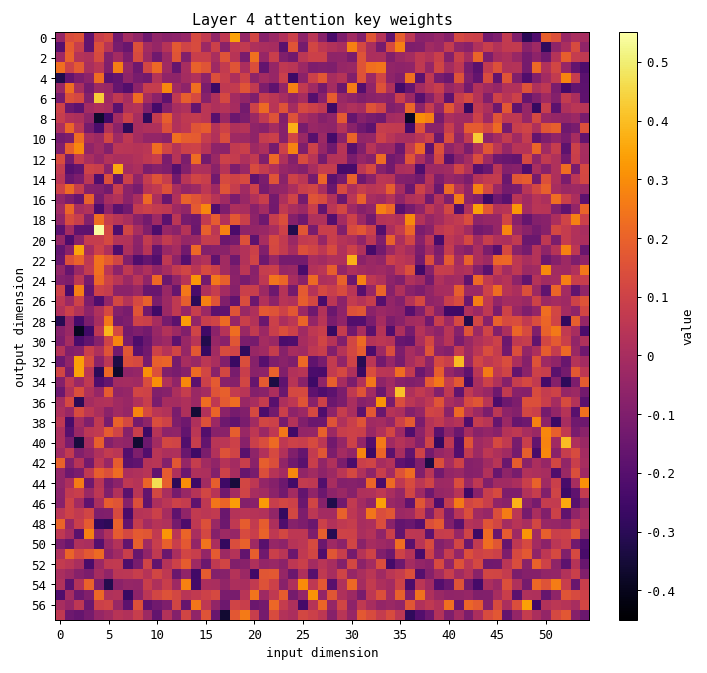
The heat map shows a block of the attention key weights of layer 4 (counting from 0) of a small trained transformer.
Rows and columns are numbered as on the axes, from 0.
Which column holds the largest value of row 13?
6
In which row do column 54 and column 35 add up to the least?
5
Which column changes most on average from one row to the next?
2
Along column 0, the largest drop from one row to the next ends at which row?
4
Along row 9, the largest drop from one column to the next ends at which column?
25
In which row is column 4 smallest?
8
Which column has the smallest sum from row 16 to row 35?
0
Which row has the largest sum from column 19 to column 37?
55
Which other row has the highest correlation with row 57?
50
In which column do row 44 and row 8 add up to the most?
10
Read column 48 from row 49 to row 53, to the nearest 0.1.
0.3 0.1 0.2 -0.1 -0.1
